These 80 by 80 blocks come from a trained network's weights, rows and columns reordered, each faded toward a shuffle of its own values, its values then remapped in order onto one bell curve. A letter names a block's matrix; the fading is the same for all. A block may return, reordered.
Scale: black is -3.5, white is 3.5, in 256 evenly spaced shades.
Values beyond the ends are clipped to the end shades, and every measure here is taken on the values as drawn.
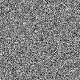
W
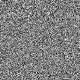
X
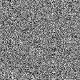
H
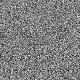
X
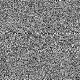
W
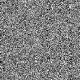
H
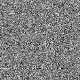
W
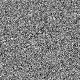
X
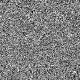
X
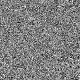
X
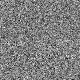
X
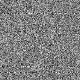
W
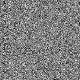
H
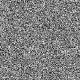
X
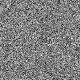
X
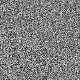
W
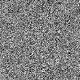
H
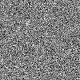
X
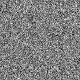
X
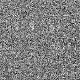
H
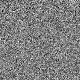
X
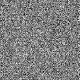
H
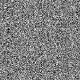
H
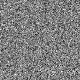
X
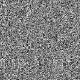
H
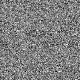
W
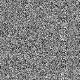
H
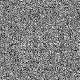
H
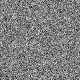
W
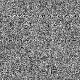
W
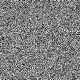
X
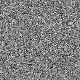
X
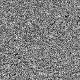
X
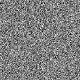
H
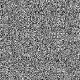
H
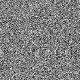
H
